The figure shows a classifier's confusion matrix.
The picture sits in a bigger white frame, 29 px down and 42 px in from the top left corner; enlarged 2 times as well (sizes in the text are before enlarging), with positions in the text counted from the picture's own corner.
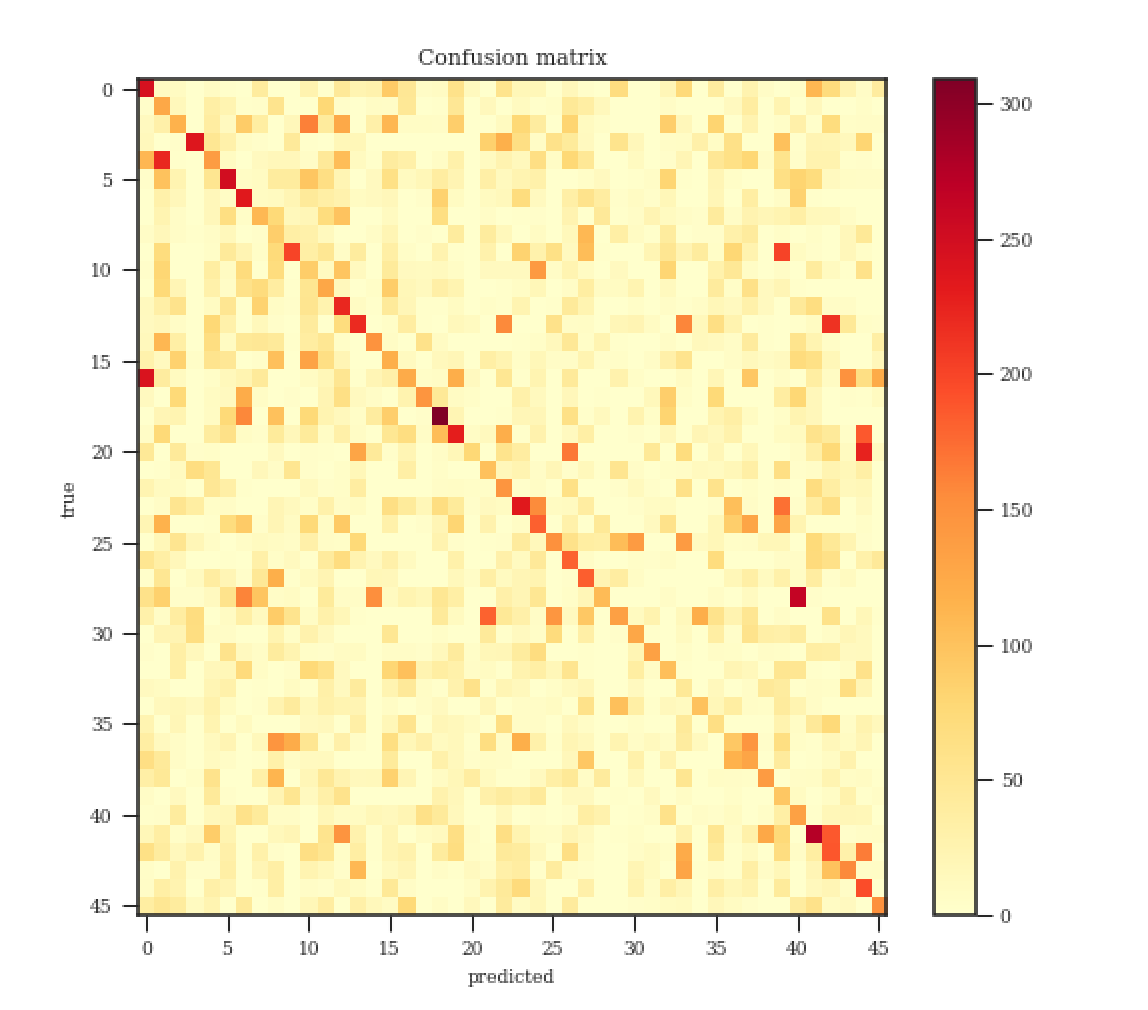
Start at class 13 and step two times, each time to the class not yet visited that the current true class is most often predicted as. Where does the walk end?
44
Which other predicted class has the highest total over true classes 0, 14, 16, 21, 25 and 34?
29
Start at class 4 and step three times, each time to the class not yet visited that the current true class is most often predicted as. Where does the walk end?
15
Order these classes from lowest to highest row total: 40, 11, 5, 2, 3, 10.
40, 11, 10, 3, 5, 2
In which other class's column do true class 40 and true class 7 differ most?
12
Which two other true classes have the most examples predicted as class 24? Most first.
23, 10
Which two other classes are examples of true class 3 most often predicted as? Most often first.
22, 39
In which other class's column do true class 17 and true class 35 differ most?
6
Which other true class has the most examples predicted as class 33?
13
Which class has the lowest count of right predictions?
33
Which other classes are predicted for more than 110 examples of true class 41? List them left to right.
12, 38, 42
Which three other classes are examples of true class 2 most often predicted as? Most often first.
10, 12, 15
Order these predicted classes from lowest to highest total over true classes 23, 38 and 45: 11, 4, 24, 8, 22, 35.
35, 22, 4, 11, 8, 24
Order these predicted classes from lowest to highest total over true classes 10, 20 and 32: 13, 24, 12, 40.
40, 12, 13, 24
